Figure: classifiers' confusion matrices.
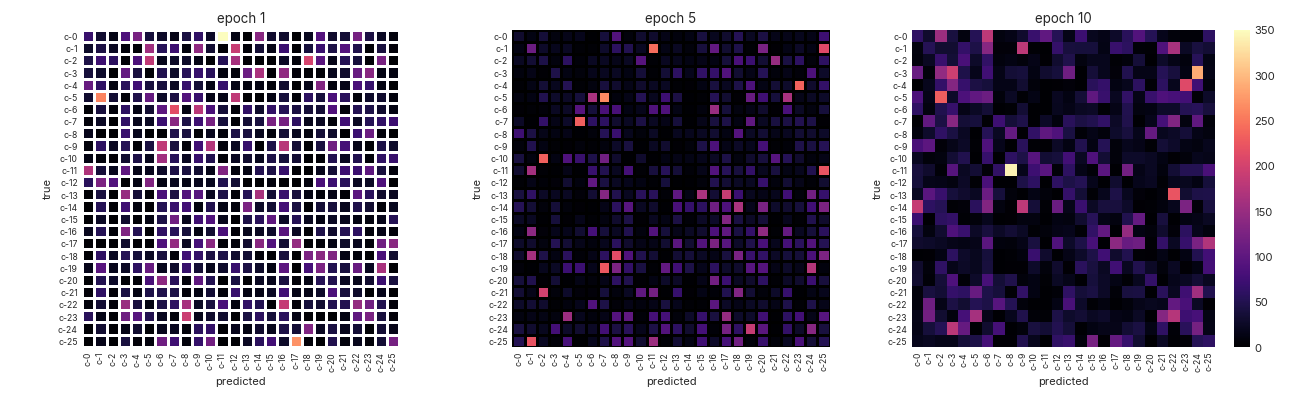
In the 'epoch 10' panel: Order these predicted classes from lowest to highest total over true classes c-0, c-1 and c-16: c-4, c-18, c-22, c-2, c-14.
c-14, c-4, c-22, c-2, c-18
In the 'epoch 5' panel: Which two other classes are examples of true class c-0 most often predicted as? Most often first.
c-8, c-25
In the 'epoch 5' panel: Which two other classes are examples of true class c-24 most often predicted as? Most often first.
c-19, c-17
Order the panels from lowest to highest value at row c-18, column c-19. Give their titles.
epoch 10, epoch 5, epoch 1
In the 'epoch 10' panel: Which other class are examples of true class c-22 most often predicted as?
c-1
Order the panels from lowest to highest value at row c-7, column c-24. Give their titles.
epoch 5, epoch 1, epoch 10
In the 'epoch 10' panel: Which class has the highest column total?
c-6
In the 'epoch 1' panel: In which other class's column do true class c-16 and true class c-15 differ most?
c-3
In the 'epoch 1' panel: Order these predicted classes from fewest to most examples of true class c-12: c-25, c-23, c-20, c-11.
c-25, c-23, c-11, c-20
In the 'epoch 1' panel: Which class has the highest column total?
c-16
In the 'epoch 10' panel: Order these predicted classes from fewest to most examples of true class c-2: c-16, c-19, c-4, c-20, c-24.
c-20, c-16, c-19, c-24, c-4
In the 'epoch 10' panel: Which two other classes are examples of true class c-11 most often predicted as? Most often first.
c-8, c-18
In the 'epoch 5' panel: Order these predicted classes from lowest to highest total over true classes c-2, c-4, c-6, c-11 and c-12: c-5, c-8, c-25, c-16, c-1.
c-5, c-8, c-1, c-16, c-25
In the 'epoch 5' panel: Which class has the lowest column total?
c-14
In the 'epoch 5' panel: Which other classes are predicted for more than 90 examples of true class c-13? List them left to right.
c-7, c-15, c-17, c-24
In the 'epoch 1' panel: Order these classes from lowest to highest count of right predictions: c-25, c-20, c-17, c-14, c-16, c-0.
c-14, c-20, c-0, c-16, c-25, c-17
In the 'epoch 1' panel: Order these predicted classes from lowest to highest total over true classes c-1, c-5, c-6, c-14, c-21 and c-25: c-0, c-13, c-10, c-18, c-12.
c-0, c-18, c-13, c-10, c-12
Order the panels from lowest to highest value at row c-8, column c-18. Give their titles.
epoch 1, epoch 10, epoch 5
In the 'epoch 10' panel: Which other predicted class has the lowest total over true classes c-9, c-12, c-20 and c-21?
c-11
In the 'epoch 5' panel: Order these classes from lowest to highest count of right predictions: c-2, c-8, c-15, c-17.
c-15, c-2, c-8, c-17
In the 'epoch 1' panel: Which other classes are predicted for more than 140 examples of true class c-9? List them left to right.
c-6, c-10, c-16
